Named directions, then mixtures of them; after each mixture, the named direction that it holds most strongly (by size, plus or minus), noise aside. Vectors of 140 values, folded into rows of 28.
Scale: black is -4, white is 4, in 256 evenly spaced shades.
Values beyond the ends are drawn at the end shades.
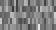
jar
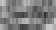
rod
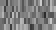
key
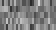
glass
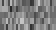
glass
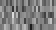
key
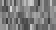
glass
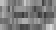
rod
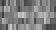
rod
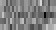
key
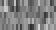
glass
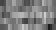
rod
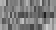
rod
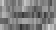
rod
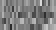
key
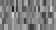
jar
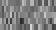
key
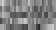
rod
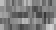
rod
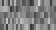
glass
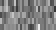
jar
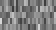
jar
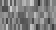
glass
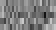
key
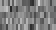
glass
